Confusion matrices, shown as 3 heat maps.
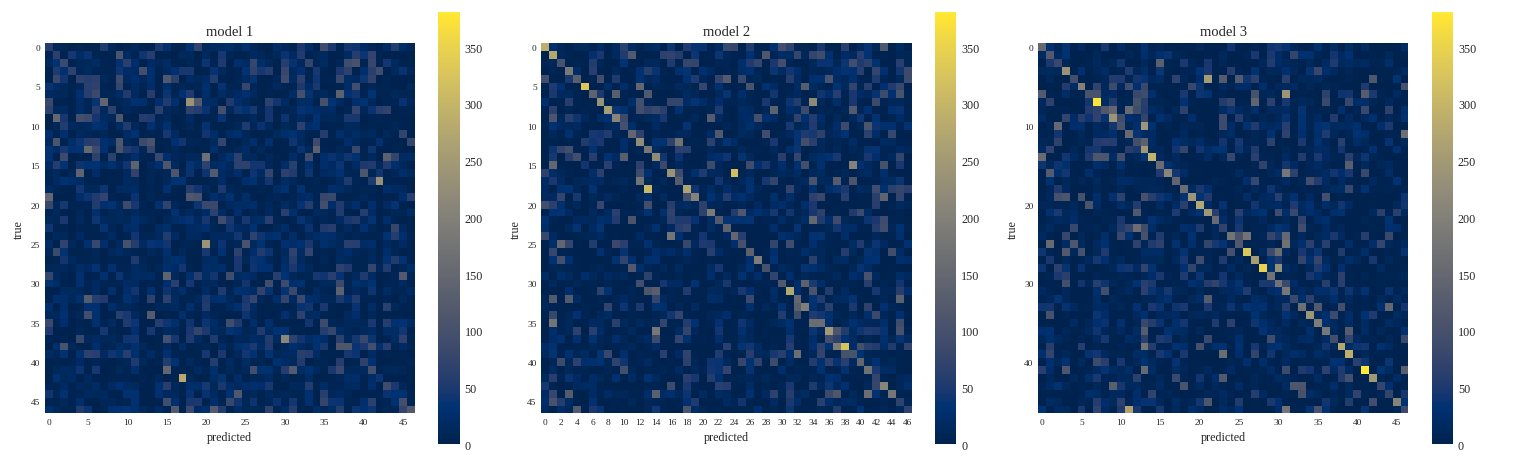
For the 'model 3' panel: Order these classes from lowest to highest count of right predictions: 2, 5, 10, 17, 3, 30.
2, 10, 17, 30, 5, 3
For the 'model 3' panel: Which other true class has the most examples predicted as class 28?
15
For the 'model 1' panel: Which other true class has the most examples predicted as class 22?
8
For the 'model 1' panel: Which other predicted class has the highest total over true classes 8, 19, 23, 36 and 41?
0
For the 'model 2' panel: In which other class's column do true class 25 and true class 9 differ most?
2
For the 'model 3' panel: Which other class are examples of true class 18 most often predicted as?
39
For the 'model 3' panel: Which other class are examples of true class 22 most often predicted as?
33
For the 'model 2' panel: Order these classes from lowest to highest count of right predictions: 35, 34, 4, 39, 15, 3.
34, 15, 39, 4, 35, 3
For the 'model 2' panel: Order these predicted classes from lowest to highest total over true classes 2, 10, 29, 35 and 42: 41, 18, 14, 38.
14, 38, 18, 41
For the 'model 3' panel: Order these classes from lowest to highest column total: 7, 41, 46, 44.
44, 46, 41, 7
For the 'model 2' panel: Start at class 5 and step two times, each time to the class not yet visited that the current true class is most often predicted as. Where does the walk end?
17
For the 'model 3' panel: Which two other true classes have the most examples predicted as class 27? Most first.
7, 6
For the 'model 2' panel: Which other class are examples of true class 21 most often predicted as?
25
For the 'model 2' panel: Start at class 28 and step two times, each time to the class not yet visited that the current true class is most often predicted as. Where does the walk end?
22
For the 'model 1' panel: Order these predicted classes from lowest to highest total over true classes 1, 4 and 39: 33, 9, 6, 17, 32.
17, 33, 6, 32, 9
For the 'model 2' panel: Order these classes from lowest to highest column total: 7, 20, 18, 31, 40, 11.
20, 11, 40, 7, 31, 18
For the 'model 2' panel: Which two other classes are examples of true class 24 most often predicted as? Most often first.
16, 0
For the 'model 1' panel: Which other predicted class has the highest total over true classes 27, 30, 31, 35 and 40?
37
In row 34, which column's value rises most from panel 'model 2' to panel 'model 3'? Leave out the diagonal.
37
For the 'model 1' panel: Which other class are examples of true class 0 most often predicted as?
35
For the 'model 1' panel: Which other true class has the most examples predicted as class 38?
2
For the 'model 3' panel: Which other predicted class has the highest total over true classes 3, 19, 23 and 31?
13
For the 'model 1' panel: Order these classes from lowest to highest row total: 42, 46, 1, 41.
42, 1, 41, 46
